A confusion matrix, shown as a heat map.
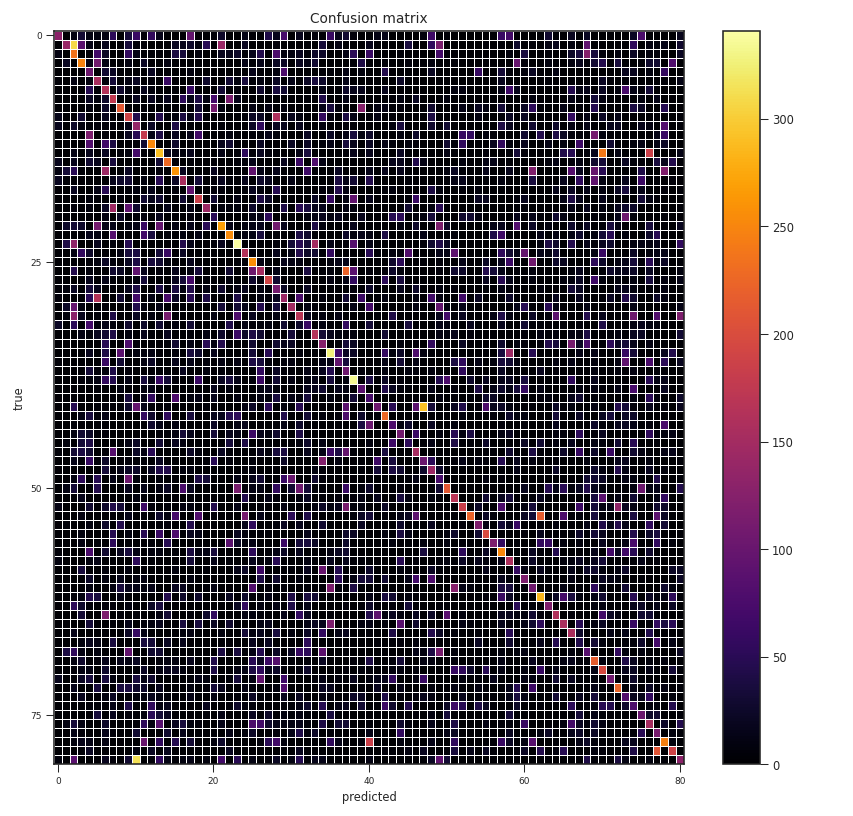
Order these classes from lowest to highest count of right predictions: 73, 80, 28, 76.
73, 28, 80, 76
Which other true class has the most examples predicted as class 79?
3
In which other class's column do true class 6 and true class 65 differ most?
35
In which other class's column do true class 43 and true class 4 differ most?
40
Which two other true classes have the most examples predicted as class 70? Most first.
13, 51
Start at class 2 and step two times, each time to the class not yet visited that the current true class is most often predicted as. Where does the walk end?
49
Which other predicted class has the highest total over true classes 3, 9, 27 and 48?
28
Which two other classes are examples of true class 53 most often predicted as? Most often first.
62, 24
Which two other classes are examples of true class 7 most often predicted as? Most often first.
22, 20
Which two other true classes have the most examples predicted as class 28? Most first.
9, 21
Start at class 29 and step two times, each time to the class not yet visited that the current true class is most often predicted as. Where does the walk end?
14
